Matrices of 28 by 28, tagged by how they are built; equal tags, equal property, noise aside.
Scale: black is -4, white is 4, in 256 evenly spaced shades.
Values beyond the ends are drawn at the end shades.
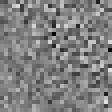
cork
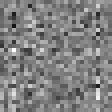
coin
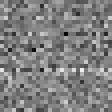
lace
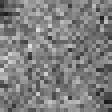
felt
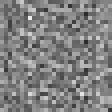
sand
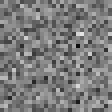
sand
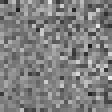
cork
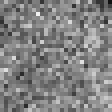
felt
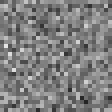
sand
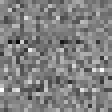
lace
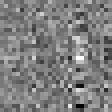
coin
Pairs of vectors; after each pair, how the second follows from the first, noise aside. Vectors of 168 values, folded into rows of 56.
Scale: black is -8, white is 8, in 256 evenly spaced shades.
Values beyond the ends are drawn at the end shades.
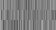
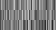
wrapped around, scaled up.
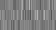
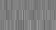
wrapped around, shrunk.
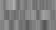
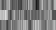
wrapped around, scaled up.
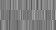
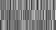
scaled up.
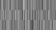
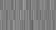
reversed, negated, shrunk.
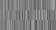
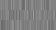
reversed, negated, shrunk.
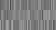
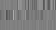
reversed, negated, partly zeroed.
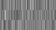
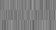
wrapped around, negated, shrunk.
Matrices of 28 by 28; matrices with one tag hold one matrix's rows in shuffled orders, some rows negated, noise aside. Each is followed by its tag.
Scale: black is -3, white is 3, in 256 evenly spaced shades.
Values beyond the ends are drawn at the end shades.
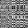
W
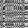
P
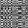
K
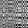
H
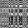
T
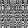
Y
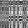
T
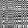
H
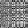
W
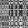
T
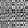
W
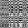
T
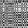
H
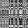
T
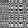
T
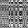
T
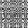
Y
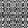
Y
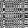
P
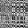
W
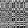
W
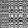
T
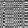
P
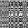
T
